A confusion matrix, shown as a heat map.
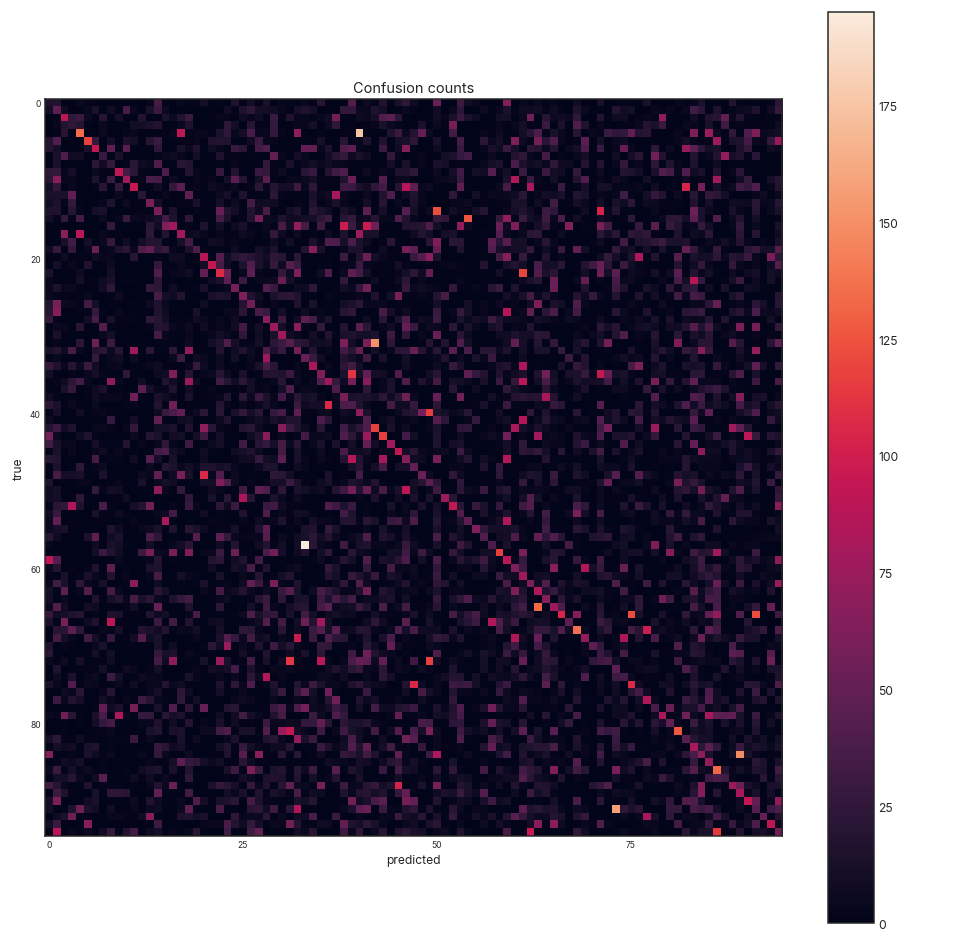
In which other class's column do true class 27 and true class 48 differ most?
20
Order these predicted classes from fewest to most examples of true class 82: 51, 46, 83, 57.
51, 83, 57, 46
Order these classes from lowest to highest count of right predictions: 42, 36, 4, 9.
36, 9, 42, 4
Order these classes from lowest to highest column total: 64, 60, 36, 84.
36, 60, 64, 84
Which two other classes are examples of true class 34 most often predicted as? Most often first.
61, 76
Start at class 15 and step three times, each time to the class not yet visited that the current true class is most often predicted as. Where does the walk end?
0
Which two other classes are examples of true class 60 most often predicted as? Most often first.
69, 65
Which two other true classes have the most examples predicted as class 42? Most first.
31, 16
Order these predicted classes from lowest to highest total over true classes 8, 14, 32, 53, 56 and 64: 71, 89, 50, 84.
89, 84, 71, 50
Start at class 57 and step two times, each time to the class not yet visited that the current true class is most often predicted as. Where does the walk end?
28
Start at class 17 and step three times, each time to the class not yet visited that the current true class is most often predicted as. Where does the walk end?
49
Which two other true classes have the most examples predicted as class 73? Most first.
91, 86
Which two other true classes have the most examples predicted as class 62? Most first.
94, 11
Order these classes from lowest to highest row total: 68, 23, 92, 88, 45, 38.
23, 45, 92, 38, 88, 68
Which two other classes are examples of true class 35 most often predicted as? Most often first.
39, 71
